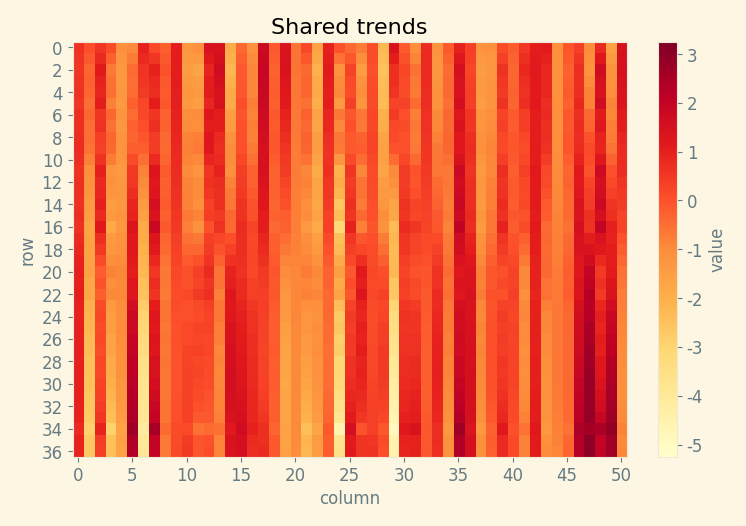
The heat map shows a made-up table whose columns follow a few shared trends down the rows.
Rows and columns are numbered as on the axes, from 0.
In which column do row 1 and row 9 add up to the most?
17
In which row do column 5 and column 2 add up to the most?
34
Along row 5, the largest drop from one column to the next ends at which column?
14
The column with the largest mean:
35
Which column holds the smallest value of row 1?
28
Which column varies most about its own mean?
29
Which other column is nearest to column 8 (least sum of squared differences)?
45
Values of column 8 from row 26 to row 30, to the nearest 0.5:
-0.5 -0.5 -0.5 -0.5 -0.5
